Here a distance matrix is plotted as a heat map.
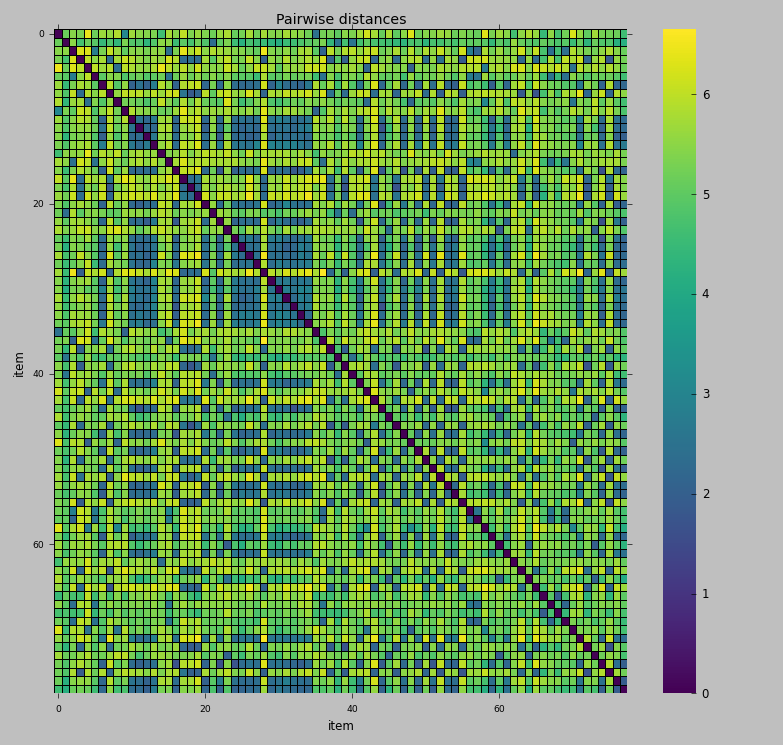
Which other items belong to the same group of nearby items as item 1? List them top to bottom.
21, 38, 40
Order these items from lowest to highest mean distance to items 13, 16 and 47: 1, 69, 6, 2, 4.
6, 1, 69, 2, 4
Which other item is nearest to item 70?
48
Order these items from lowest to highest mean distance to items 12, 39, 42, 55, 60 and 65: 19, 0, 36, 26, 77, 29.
19, 77, 29, 26, 0, 36
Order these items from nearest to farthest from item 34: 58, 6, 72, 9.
6, 58, 9, 72
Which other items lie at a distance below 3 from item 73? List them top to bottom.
23, 45, 60, 64
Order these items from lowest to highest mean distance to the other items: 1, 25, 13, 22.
25, 22, 13, 1
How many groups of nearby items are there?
9
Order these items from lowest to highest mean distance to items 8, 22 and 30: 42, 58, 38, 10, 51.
51, 10, 58, 42, 38
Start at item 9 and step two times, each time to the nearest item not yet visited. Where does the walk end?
0
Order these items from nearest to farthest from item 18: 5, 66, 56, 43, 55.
55, 43, 66, 5, 56
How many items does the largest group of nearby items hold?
31
